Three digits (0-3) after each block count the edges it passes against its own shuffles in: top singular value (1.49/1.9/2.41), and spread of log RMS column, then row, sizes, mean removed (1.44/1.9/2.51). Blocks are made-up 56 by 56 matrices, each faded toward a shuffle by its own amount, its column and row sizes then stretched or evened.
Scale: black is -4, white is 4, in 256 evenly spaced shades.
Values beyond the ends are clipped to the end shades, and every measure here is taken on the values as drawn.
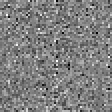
0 2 1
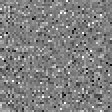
1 0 0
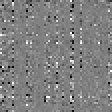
1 3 2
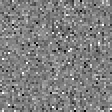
0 1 0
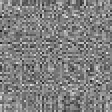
2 1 1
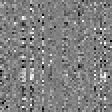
2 3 0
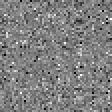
0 1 0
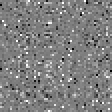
1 1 0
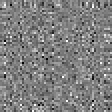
3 2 1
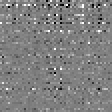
2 1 3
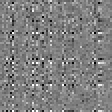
3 3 2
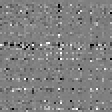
1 2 3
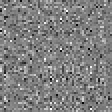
2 2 1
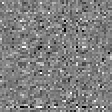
2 1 2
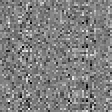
2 3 0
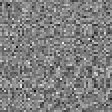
2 0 0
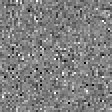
1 1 0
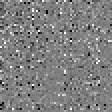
1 2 2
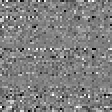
0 1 3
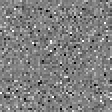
1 0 1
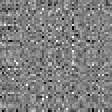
3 2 2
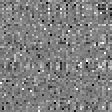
2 0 1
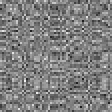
3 0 1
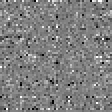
0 1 2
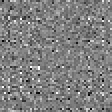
2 2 2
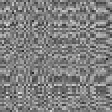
3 0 3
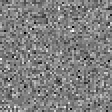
0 0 0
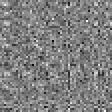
2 1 1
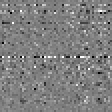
2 2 3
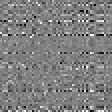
3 1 3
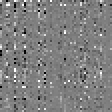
2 3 2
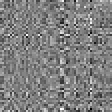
3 3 2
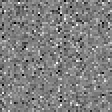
1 2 0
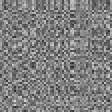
3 3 0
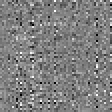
2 3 1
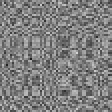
3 0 1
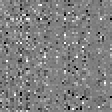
1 3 1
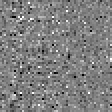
1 2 2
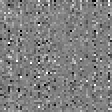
1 3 1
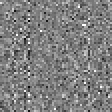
2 2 0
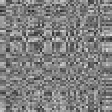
3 0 3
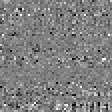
1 0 3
